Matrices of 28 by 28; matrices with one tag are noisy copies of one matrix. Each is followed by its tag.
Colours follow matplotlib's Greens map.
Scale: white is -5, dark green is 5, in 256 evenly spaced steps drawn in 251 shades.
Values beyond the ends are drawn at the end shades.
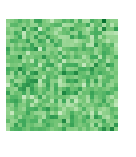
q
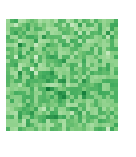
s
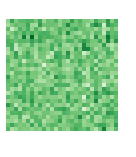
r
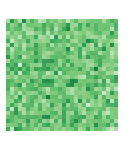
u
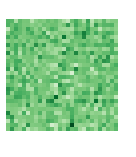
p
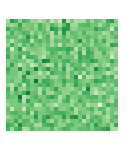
u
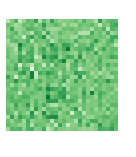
s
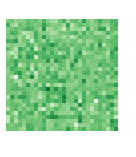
s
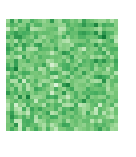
p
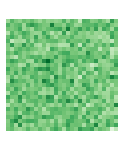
u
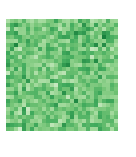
p
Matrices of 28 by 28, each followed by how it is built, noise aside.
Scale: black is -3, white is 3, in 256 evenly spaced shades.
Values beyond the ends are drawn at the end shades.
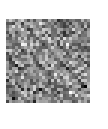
Toeplitz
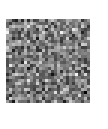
blocks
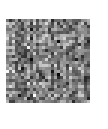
blocks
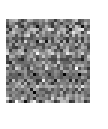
repeating columns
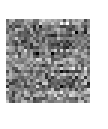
blocks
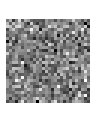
noise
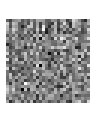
blocks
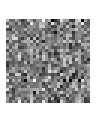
low rank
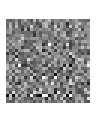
low rank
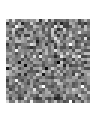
repeating columns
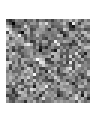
Toeplitz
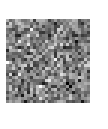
noise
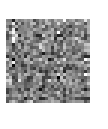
low rank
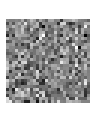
low rank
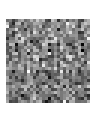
repeating columns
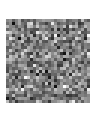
repeating columns
